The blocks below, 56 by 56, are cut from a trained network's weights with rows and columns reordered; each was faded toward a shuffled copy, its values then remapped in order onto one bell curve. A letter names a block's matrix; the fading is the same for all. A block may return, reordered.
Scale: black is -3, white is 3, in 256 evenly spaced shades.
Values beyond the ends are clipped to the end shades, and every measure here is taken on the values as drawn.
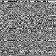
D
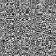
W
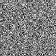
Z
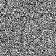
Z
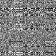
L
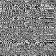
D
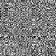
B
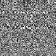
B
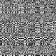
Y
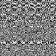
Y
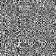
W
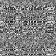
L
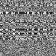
Y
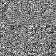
Z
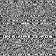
D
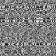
D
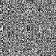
W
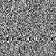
B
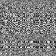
L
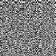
B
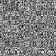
B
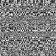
D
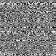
D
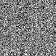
Z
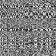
L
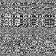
L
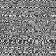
D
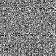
Z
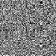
B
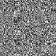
W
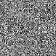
Z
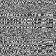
Y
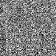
Z
